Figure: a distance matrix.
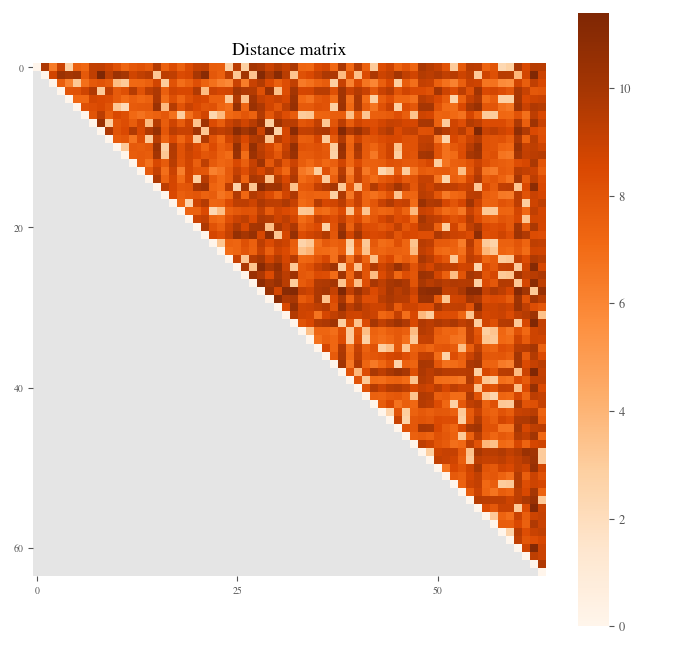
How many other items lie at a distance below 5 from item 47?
10
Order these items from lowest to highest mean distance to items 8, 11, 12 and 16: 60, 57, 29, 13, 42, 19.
42, 13, 57, 19, 29, 60
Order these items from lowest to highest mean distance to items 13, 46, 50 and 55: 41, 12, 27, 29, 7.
12, 41, 27, 7, 29
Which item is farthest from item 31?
28
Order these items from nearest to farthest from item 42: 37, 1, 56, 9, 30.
37, 56, 9, 30, 1
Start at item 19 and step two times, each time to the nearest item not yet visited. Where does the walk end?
61
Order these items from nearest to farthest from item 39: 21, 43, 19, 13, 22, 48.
22, 13, 43, 19, 21, 48
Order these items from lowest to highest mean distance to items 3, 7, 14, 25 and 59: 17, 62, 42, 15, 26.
42, 26, 15, 17, 62
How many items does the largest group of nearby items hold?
11
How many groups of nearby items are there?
11
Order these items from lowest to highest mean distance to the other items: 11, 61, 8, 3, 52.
52, 11, 61, 3, 8
